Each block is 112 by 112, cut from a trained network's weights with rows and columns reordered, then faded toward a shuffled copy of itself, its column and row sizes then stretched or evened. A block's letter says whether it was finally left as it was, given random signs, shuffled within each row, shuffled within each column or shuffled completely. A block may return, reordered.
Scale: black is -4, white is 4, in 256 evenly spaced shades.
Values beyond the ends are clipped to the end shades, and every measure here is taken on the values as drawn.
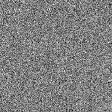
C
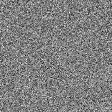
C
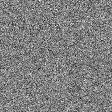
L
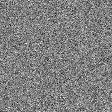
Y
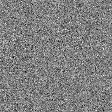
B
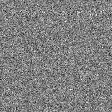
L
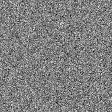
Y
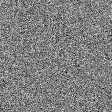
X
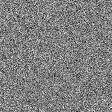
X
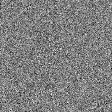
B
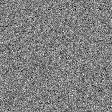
L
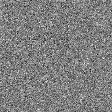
B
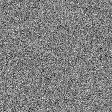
X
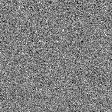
B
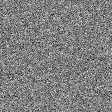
L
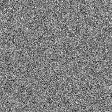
B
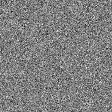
Y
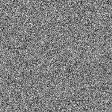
B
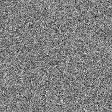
B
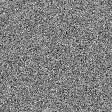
X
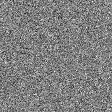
X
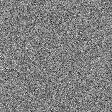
X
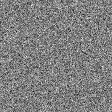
X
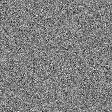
L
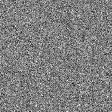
B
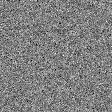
X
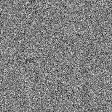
Y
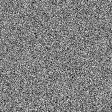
L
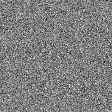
B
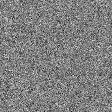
Y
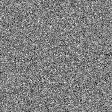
L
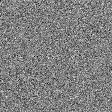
L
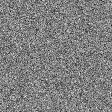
X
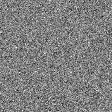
L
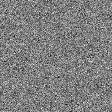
B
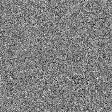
B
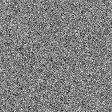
Y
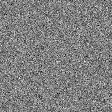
L
